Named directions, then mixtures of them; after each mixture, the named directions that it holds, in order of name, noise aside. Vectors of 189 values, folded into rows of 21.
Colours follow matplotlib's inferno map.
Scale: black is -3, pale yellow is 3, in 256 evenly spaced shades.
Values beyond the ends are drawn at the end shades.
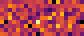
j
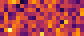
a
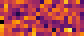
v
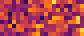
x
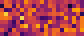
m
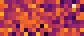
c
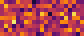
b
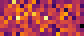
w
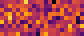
j, m, x.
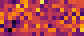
a, m, v.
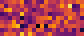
c, m.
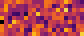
v, x.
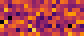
j, v.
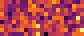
c, x.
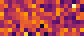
c.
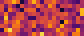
a.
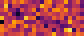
v.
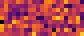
v, x.
